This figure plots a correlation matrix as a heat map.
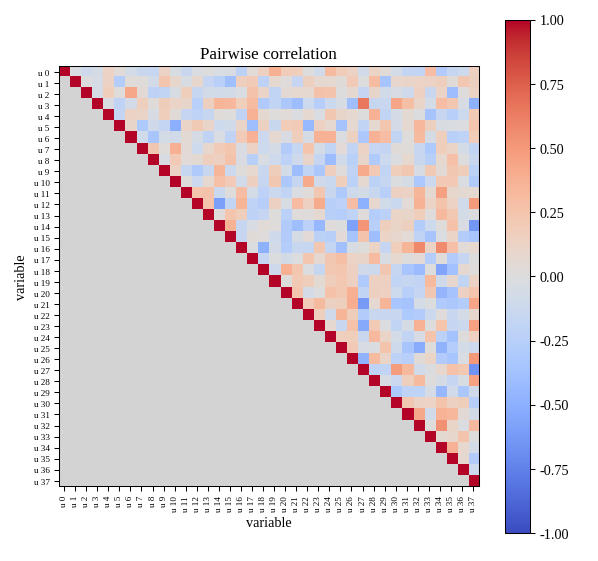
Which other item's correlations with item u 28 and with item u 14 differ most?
u 37
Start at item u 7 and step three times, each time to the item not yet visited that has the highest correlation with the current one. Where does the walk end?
u 25
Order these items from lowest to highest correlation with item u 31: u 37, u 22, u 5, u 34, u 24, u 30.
u 22, u 24, u 37, u 5, u 30, u 34
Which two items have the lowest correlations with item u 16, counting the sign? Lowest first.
u 18, u 25
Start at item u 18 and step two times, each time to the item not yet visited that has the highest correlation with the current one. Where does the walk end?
u 26
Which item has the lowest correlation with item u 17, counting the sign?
u 5
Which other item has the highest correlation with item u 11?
u 34
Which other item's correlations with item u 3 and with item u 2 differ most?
u 27
